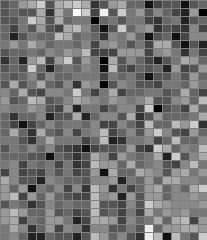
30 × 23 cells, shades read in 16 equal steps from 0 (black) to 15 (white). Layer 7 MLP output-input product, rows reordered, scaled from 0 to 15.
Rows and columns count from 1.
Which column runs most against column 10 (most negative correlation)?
23
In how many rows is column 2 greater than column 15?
12
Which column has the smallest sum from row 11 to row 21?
16
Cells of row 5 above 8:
3
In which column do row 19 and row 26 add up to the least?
10
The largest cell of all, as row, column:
2, 9
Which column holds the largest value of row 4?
14
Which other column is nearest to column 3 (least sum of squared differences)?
1
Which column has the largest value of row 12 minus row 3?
21
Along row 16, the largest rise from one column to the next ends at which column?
17
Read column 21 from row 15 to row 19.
6 9 4 6 8
